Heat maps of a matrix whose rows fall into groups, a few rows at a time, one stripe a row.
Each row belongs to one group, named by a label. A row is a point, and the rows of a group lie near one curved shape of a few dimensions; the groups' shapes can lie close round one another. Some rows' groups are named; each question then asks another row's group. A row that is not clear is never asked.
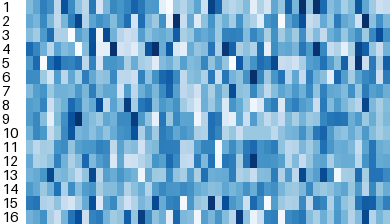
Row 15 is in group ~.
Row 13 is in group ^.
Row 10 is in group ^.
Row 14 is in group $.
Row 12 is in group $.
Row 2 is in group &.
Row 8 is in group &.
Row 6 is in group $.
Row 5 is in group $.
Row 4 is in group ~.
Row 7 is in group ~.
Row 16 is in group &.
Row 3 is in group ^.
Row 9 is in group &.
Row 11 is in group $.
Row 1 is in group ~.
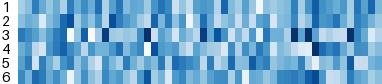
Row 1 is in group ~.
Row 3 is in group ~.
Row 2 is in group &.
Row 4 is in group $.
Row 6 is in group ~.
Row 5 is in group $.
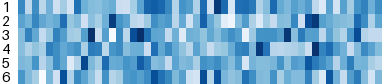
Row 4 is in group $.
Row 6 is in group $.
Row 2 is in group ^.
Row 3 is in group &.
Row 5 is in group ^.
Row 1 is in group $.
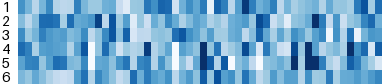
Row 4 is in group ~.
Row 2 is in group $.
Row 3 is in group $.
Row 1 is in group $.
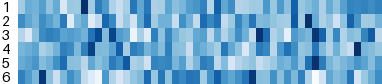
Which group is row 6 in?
$
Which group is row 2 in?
~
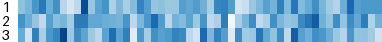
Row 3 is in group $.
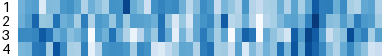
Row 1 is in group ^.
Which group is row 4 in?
~
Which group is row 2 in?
~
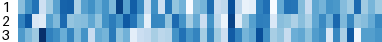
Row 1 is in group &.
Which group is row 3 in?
$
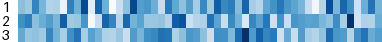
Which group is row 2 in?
$
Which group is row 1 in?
^
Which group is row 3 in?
$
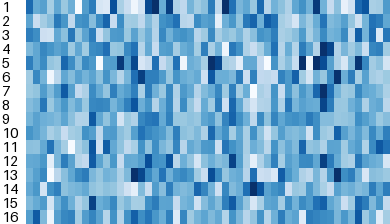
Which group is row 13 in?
^
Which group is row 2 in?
$
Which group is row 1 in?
~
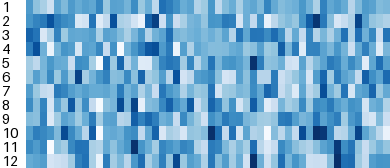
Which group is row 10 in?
~
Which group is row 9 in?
^
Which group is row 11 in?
^
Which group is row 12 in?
^
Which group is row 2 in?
~
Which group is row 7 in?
$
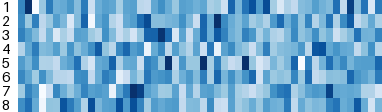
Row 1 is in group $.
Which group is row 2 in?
^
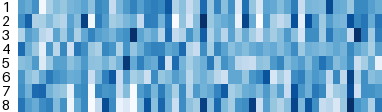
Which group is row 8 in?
~
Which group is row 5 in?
^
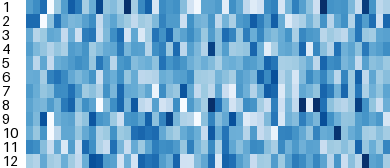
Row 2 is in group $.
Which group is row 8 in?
~
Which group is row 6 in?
$
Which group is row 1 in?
&
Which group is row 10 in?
^
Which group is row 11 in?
$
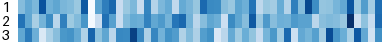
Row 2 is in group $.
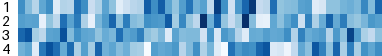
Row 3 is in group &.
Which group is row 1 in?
$
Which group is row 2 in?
^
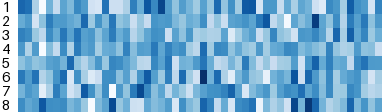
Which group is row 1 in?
$
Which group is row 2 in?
$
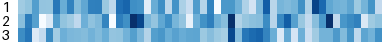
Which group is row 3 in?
$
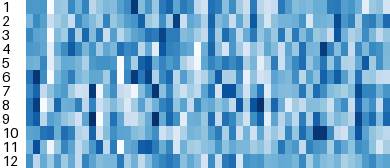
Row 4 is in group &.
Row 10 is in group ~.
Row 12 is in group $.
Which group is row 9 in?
~
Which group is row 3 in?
$
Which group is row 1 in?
^
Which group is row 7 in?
~
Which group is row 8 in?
$
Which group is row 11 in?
&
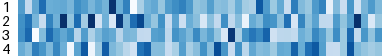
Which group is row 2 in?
&
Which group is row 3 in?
$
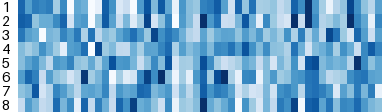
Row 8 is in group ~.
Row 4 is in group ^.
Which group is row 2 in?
~
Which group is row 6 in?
~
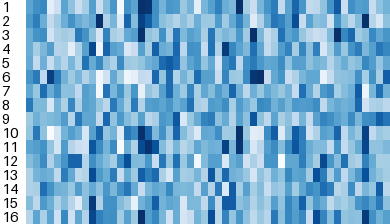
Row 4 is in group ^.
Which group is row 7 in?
^
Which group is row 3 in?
^
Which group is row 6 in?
$
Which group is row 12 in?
&
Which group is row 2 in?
&
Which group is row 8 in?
$
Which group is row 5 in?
$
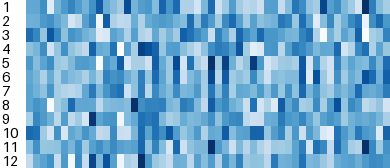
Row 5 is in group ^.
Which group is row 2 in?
^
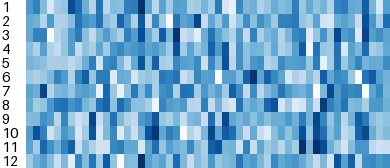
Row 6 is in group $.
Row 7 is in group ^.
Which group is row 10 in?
~
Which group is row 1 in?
&
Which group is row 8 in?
$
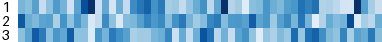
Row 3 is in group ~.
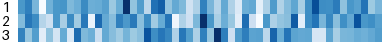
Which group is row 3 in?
$
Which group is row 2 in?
~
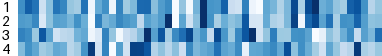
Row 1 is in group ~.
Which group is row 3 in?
$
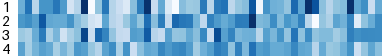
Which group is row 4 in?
$
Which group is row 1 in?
~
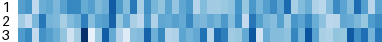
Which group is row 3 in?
~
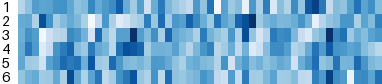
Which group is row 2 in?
$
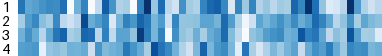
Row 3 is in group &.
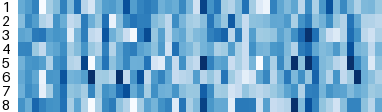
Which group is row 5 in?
~
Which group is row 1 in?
^
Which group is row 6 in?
&
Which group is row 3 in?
~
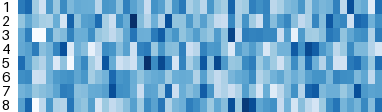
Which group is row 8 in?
$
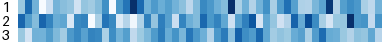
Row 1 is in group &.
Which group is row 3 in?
$
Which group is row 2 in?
~
